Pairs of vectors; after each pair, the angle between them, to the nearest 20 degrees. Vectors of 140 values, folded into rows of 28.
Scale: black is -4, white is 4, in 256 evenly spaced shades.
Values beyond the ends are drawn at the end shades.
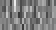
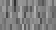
160 degrees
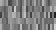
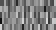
100 degrees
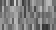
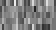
40 degrees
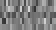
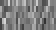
120 degrees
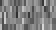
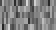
60 degrees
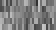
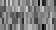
120 degrees
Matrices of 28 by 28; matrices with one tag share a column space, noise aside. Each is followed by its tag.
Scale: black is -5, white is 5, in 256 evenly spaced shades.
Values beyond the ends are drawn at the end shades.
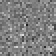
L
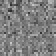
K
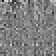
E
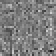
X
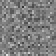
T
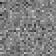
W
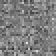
X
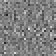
W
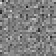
T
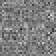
W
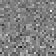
L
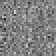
T
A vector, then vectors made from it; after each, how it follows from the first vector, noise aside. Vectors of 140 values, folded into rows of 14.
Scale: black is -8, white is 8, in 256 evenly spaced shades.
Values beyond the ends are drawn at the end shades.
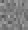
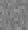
wrapped around, shrunk.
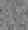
wrapped around, negated, shrunk.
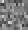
negated, scaled up.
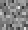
reversed, negated, scaled up.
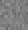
wrapped around, negated, shrunk.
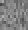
negated.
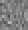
negated.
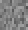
wrapped around.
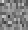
negated, scaled up.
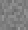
wrapped around, shrunk.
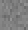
wrapped around, negated, shrunk.
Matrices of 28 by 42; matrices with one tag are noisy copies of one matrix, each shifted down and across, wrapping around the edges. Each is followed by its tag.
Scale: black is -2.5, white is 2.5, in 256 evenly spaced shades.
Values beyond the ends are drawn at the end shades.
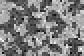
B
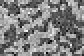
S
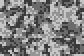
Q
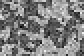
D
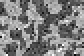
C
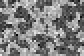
B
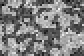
Q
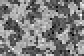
B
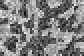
C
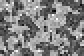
B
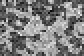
D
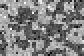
Q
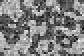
D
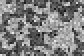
D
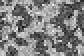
B
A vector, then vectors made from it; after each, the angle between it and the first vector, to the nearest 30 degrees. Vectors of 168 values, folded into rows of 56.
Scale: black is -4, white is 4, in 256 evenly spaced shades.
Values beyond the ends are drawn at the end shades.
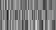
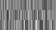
30 degrees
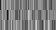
30 degrees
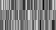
60 degrees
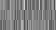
90 degrees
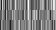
90 degrees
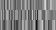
150 degrees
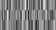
150 degrees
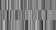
30 degrees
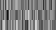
30 degrees
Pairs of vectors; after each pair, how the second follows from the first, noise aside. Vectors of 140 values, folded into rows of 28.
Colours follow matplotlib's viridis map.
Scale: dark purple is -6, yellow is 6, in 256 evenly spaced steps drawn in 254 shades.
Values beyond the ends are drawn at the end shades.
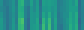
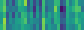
reversed, negated, scaled up.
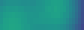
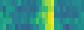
wrapped around, negated, scaled up.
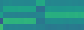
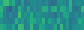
shuffled.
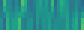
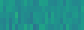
wrapped around, negated, shrunk.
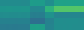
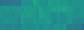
wrapped around, negated, shrunk.
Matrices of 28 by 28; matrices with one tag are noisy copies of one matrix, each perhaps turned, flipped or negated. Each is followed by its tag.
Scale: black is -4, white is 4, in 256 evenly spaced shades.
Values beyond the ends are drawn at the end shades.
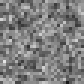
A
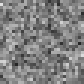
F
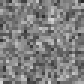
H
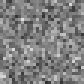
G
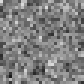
H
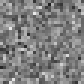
G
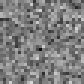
A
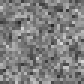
G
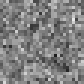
F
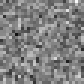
G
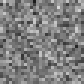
G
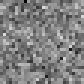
G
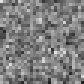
H
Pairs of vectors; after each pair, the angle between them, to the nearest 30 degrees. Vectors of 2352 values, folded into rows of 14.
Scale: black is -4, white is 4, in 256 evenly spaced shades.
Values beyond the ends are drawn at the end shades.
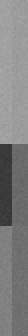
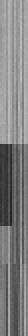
30 degrees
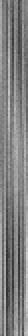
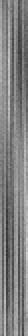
30 degrees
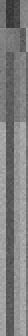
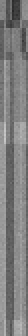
30 degrees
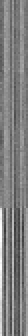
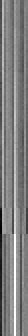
120 degrees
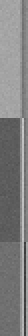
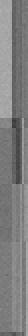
60 degrees
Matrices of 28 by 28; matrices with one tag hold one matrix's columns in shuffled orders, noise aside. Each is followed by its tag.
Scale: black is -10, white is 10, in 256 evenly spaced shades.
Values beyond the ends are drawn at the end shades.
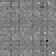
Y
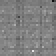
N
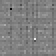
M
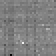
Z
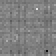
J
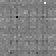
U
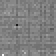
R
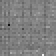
R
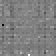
R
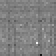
Z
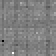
Y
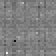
Y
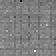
N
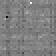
U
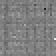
M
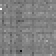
J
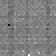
R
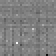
Z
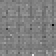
R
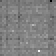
N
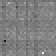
Y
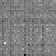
Z
